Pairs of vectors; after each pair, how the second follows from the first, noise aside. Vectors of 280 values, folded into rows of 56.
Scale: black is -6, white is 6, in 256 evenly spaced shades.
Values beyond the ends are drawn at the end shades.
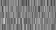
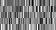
reversed, negated, scaled up.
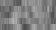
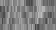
reversed.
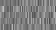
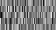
reversed, negated, scaled up.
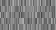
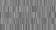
reversed, negated, shrunk.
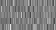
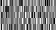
reversed, negated, scaled up.
